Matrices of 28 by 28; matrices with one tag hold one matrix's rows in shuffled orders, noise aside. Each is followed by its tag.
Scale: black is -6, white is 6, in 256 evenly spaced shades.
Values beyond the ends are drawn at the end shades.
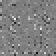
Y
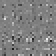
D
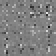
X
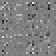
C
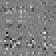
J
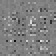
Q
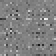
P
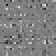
J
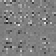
J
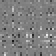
D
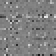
P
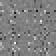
Y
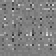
D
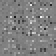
Q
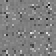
X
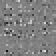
J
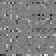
P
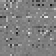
P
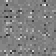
J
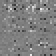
Q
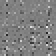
X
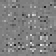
Q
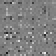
J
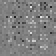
Q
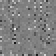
Y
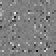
Y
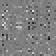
C
